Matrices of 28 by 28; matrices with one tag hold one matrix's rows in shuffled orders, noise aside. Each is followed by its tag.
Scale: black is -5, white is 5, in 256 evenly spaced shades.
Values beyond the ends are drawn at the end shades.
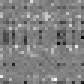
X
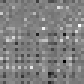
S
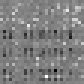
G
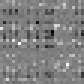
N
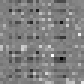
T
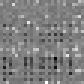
G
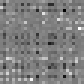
S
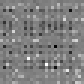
G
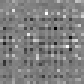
G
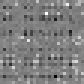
G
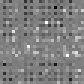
G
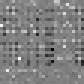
N
